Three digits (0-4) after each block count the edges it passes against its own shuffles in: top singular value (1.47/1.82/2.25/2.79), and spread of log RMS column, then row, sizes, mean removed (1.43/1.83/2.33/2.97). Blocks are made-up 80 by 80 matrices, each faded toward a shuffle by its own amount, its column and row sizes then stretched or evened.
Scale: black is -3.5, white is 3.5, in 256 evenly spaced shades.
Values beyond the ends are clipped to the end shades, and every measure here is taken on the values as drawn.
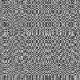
4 4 0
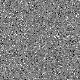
1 1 0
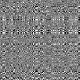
4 3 4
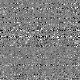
0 2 4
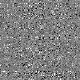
1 2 3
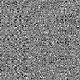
3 1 1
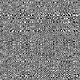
3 2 4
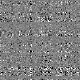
1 3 4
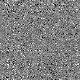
0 2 3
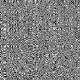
3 2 1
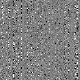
2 4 0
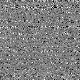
1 0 4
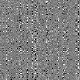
3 4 2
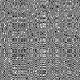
4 2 0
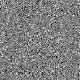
1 2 1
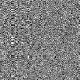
3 2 1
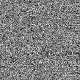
1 0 1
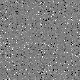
0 2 1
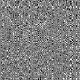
3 4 1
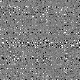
0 2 4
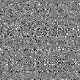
2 0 3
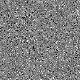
1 2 1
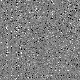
0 2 1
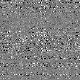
1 1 4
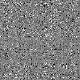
0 2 3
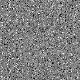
0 2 0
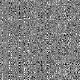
2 4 2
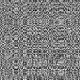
4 2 3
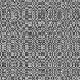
4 2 3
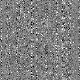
1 4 0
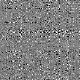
2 3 3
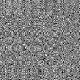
3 2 0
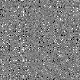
2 2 2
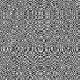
4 1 2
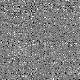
1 1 2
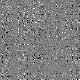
0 3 3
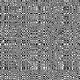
4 3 3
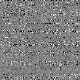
2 2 4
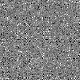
2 1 1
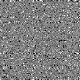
2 1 3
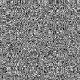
3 1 1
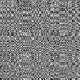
4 1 3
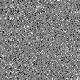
2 0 0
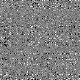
1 2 4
